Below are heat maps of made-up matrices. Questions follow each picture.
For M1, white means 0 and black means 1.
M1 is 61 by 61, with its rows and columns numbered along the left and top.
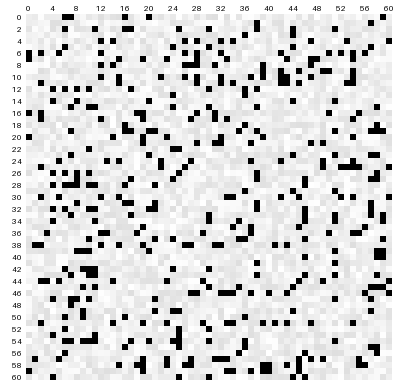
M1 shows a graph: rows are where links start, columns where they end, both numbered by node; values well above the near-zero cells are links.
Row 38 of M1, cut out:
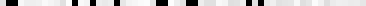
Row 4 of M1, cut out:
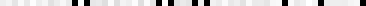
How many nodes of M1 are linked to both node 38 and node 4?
3
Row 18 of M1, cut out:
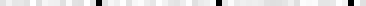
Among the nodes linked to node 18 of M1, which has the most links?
node 58
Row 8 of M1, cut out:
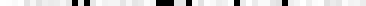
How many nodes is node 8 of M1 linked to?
8
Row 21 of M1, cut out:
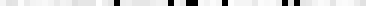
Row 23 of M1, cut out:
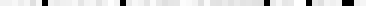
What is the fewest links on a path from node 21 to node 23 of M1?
3
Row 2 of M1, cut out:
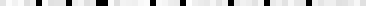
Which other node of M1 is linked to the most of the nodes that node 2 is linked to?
node 54
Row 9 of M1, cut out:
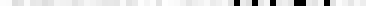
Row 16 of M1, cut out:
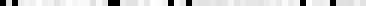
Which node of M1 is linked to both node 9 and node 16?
node 50
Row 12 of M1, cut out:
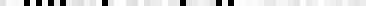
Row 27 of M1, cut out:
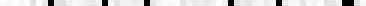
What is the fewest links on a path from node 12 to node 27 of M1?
2
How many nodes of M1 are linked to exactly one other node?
1
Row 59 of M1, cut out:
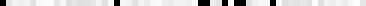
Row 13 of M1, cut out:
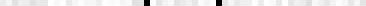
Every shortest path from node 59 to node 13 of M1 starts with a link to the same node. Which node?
node 37
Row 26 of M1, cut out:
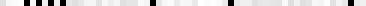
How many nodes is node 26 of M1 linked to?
7
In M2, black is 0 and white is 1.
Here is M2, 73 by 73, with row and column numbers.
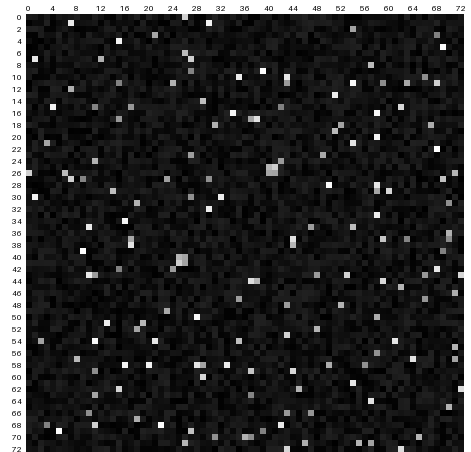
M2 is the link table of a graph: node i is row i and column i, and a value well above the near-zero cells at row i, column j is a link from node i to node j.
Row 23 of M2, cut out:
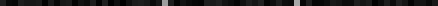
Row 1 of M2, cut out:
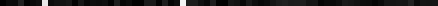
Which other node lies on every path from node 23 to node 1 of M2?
node 27
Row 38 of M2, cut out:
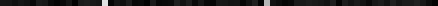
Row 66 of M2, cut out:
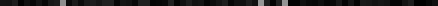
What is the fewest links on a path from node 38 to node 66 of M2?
5
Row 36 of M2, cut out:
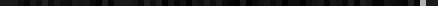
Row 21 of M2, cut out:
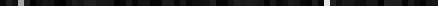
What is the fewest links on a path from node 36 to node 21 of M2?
6
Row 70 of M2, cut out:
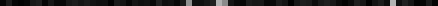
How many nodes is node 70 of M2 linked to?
4
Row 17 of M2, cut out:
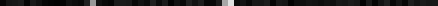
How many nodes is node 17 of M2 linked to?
3
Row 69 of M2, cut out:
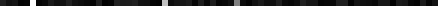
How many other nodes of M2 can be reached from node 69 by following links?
11
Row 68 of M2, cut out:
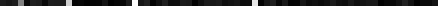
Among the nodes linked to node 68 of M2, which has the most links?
node 11
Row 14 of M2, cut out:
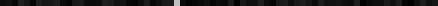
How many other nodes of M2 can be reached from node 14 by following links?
10
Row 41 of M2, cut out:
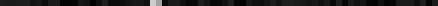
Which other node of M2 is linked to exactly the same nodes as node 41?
node 40
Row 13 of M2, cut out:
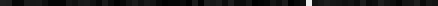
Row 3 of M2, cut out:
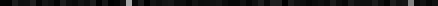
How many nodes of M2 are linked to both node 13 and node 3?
0
